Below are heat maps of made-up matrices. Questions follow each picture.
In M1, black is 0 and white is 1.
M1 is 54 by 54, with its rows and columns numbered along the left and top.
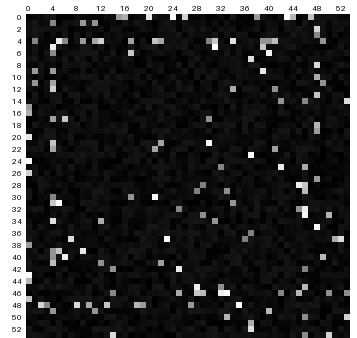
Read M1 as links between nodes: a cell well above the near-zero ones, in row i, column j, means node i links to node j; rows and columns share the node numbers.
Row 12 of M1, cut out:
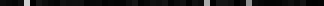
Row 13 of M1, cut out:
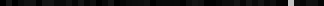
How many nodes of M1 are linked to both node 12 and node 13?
0
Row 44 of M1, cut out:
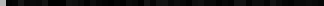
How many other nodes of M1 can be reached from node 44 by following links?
9
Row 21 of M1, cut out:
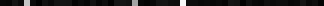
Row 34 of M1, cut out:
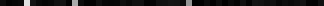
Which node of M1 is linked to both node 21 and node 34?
node 4
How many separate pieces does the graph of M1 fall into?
5
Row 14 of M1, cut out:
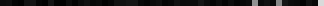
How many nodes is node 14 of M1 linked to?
3
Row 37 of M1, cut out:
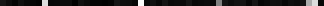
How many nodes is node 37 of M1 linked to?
5
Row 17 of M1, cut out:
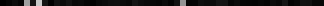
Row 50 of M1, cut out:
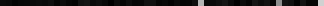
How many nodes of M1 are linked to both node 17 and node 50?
0
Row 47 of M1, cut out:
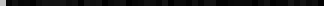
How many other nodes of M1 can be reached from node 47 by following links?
9
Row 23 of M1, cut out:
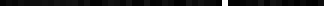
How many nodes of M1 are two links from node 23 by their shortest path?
4
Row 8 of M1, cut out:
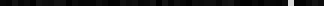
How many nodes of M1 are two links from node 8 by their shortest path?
8
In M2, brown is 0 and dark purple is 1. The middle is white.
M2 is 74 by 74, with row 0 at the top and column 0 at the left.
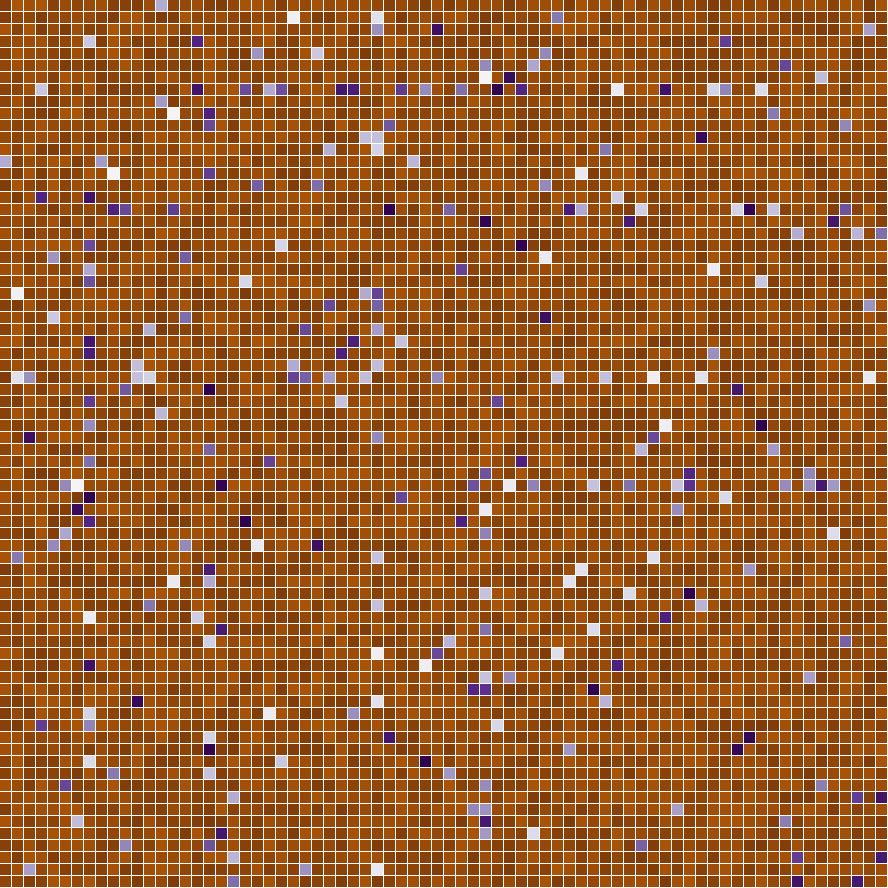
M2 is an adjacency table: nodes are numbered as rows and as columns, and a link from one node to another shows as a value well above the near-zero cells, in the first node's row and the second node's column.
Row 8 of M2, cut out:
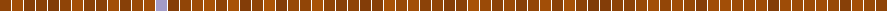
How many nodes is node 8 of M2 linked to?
1
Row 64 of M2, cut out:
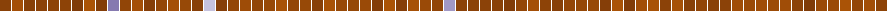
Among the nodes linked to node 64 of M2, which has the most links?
node 17
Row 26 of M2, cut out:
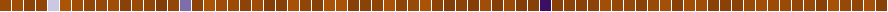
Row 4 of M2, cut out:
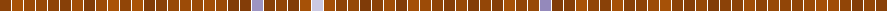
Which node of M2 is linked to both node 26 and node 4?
node 45
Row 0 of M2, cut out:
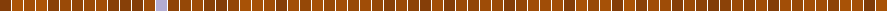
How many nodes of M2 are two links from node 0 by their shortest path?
2
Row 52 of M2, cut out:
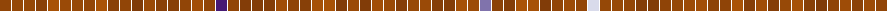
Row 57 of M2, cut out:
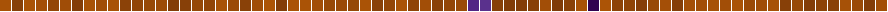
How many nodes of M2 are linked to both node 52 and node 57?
2
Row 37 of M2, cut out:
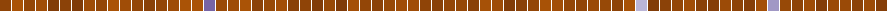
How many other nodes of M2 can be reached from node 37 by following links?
12
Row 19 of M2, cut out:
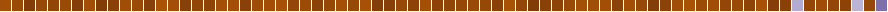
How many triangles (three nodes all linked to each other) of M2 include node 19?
3
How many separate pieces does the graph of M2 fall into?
7
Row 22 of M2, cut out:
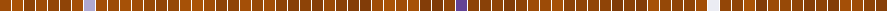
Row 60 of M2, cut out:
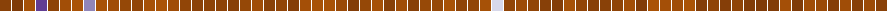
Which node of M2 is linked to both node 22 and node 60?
node 7
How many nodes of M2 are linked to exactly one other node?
3
